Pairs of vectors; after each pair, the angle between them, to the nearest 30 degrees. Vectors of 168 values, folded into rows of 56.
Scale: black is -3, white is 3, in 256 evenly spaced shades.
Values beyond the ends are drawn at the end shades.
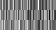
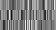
90 degrees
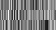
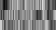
120 degrees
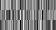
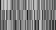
60 degrees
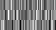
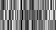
90 degrees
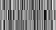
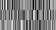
90 degrees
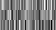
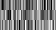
150 degrees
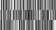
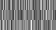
90 degrees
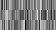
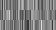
60 degrees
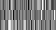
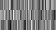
150 degrees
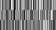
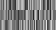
60 degrees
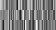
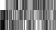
60 degrees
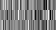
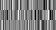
30 degrees
